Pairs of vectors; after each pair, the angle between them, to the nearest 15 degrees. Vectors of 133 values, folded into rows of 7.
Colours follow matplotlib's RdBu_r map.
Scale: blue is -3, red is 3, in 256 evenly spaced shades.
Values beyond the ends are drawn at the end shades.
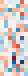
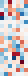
120 degrees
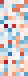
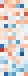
135 degrees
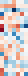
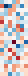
90 degrees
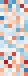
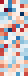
75 degrees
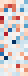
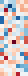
150 degrees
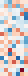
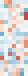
150 degrees
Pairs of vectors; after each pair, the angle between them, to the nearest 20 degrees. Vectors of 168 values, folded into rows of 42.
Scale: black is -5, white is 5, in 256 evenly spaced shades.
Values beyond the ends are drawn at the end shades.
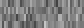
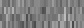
60 degrees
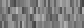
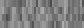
80 degrees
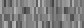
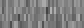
60 degrees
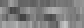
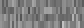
80 degrees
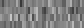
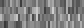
40 degrees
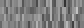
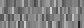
60 degrees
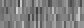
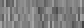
100 degrees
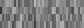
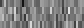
100 degrees
